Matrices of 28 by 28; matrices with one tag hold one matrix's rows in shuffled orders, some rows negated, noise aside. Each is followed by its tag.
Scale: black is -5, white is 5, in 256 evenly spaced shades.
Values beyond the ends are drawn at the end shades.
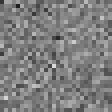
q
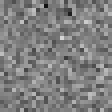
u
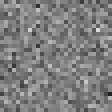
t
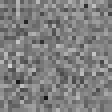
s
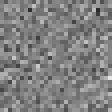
t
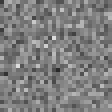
q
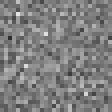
s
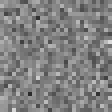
t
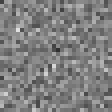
q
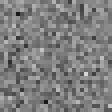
s
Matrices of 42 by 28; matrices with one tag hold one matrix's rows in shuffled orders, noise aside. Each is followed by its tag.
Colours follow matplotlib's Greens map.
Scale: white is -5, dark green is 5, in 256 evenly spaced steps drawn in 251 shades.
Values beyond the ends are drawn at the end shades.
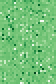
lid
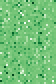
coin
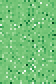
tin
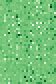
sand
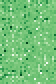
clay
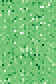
lid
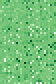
sand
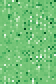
sand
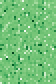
coin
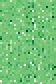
tin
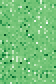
clay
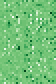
sand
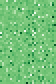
tin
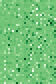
sand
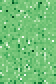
coin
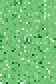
coin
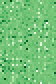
clay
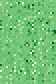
tin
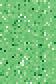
coin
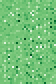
sand
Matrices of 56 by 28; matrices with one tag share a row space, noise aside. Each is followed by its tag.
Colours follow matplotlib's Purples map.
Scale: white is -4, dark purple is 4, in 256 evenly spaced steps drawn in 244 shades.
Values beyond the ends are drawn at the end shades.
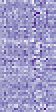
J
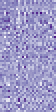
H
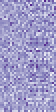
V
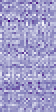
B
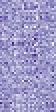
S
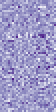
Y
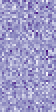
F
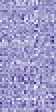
S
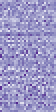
B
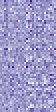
V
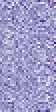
Y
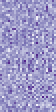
F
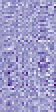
Y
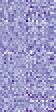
V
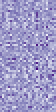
F
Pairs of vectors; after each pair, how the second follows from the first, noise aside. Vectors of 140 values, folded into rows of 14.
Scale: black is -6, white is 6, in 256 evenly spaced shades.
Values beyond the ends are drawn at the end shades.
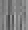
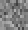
shuffled.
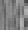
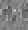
wrapped around, negated, partly zeroed.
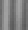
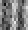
wrapped around, scaled up.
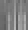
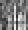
scaled up.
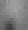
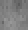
reversed, shrunk.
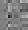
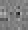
reversed, partly zeroed.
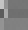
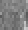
reversed, partly zeroed.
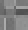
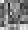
wrapped around, negated, scaled up.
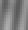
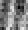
reversed, negated, scaled up.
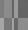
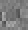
wrapped around, negated, partly zeroed.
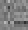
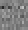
reversed, partly zeroed.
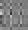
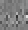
reversed, partly zeroed.
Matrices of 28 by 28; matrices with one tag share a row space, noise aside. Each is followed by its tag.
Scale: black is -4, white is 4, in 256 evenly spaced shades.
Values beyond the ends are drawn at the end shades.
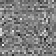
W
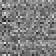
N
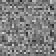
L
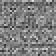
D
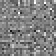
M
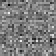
L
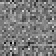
D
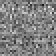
D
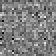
W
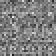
D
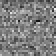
M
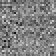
N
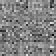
L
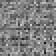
M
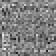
N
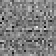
W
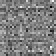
L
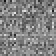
D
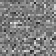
M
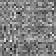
D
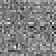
M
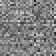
M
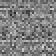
D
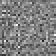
N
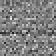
D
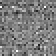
W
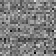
M
